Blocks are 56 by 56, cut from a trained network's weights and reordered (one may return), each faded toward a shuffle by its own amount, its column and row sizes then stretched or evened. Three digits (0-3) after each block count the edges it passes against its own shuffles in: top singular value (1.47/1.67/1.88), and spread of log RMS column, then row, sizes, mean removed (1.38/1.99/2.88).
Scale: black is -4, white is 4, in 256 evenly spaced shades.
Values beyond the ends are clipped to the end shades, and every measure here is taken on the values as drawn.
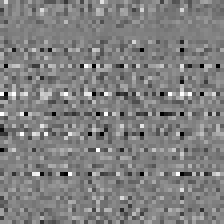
3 1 3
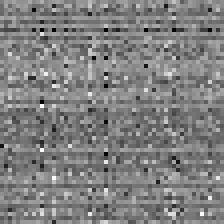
3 2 0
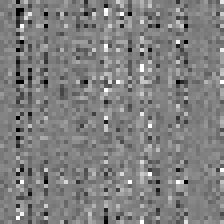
2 3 1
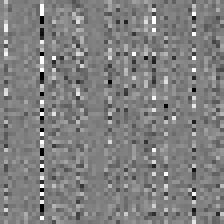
3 3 0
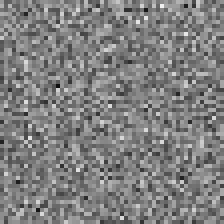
1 0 0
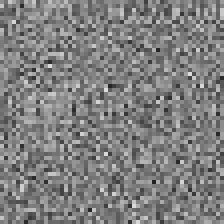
3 0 0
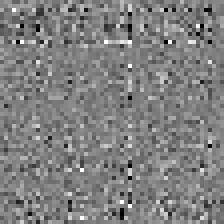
2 2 2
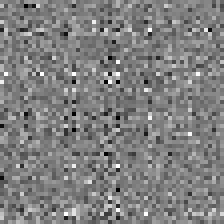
1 2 2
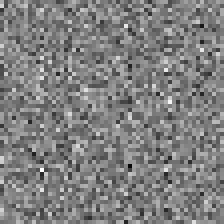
2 1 0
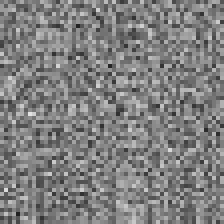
3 0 0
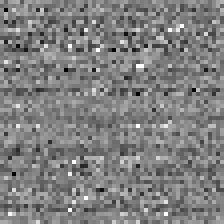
1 1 2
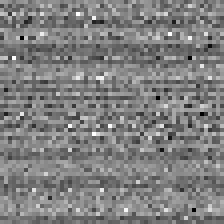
3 0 2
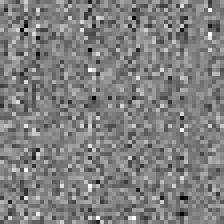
0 2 1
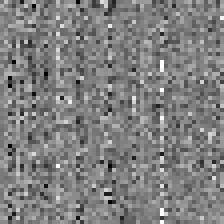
1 2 0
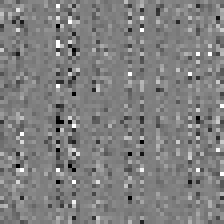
1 3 1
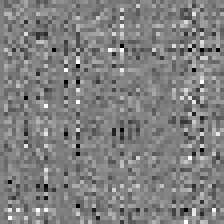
2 3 1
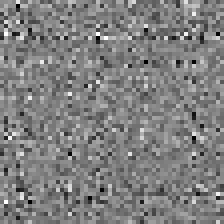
1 2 2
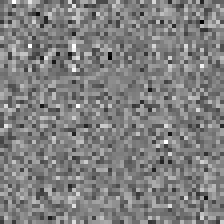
0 1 2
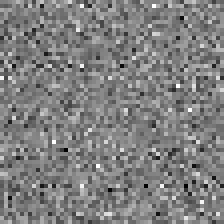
0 0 1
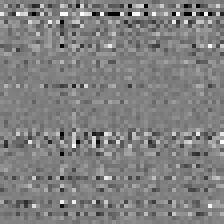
3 1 3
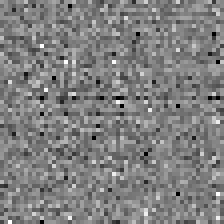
0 1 0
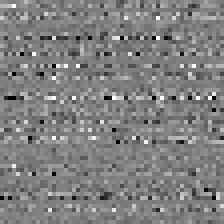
0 0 3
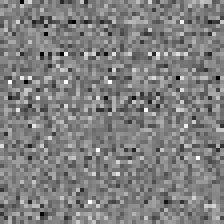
0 0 2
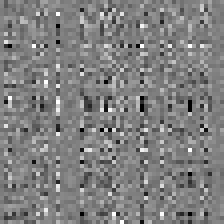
3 3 2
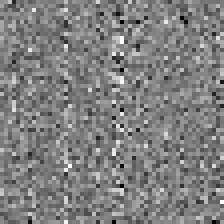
1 2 0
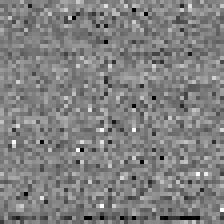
1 1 1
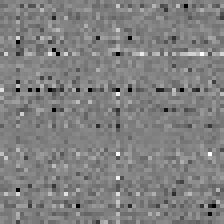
1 1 2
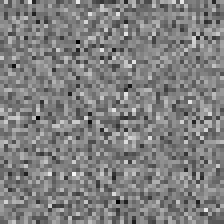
1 1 1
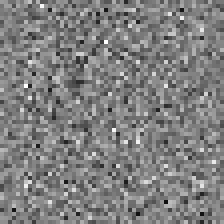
0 1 0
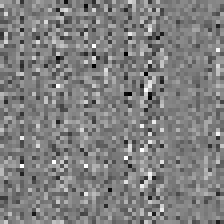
0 3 0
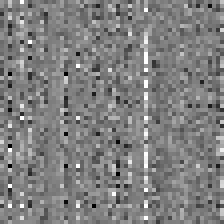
2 3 0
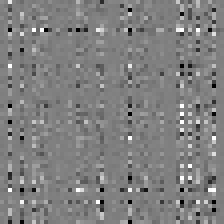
3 3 2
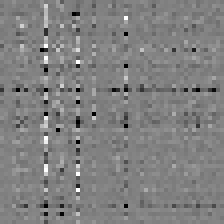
3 2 1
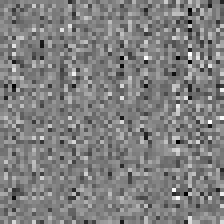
3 3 1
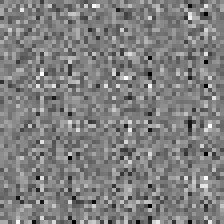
1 2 2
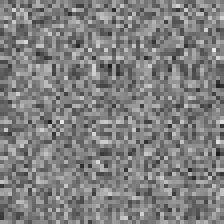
3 0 1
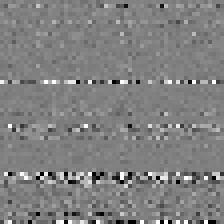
2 0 3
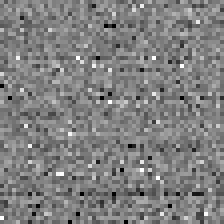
0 0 1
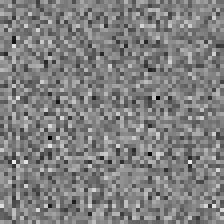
1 1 1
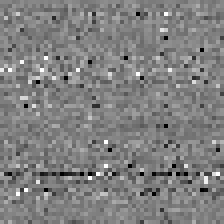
1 0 2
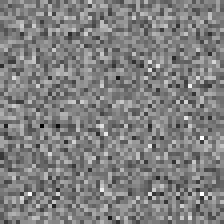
2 0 1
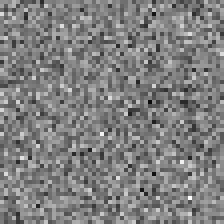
0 1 0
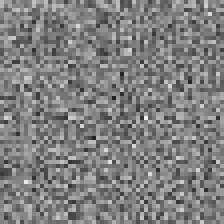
3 0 1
